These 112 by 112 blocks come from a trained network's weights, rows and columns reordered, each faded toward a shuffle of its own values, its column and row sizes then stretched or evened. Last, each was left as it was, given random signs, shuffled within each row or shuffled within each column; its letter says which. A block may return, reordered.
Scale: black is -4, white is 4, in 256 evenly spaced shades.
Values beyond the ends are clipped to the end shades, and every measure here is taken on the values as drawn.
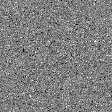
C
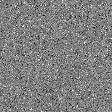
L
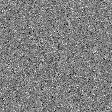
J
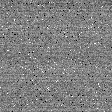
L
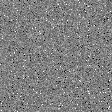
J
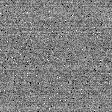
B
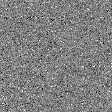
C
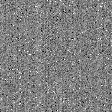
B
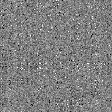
B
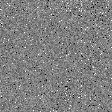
C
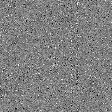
C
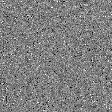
B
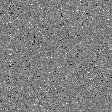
C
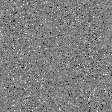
J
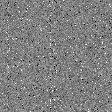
J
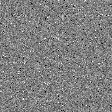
C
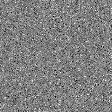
B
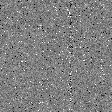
J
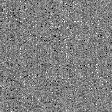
B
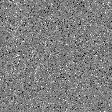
L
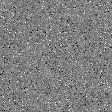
C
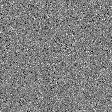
L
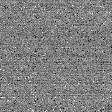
B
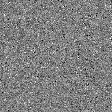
B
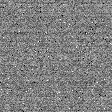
L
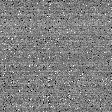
B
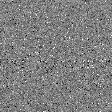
C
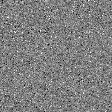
C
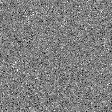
C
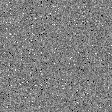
C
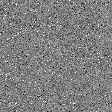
L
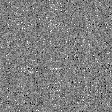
B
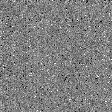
B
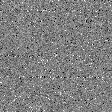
L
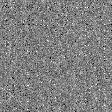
B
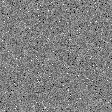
J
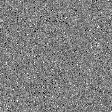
C
